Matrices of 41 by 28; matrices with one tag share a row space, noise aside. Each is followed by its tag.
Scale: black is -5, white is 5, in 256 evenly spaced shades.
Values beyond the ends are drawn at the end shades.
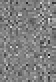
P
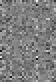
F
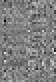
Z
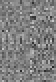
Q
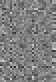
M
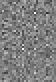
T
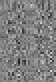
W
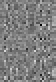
P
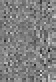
P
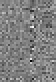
Q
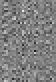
T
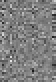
M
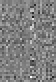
Q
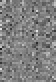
F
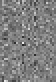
T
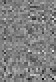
Z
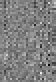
P
